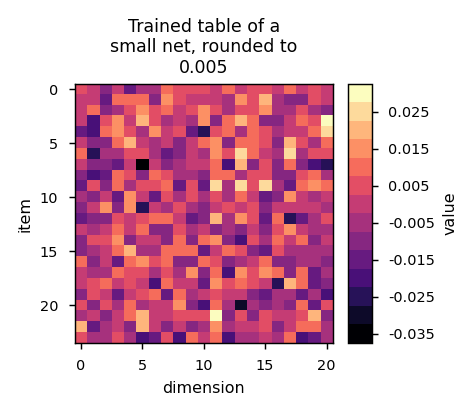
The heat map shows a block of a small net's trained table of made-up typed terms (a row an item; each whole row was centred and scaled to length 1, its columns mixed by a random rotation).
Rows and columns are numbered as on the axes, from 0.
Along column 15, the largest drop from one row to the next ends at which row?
10
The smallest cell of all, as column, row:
5, 7
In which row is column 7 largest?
1
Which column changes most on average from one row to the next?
13
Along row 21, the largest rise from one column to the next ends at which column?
11
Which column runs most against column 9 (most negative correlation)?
6
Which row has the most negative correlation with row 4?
2
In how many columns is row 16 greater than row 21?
7
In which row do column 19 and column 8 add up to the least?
23
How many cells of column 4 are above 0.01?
4
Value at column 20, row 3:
0.03
